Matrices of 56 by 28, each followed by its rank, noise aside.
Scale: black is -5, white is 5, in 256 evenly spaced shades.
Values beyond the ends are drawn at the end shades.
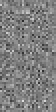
six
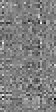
four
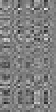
two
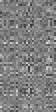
four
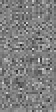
six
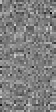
four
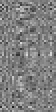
three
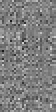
five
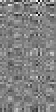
two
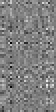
three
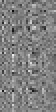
three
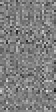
six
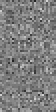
six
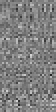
five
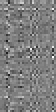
three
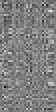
four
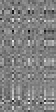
two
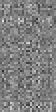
four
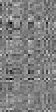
two
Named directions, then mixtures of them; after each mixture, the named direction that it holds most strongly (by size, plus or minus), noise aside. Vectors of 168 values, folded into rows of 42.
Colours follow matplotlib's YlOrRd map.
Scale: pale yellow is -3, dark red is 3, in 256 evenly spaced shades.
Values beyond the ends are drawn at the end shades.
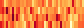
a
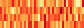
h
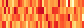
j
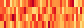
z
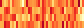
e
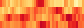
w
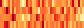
e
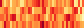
e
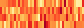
h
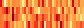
a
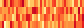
z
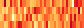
z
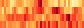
w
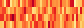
z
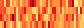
z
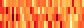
a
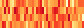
j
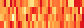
z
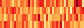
h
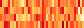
e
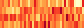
h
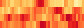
w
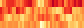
w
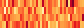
j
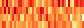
j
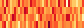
j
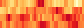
w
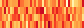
j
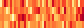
e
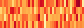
h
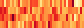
z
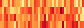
e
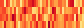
z
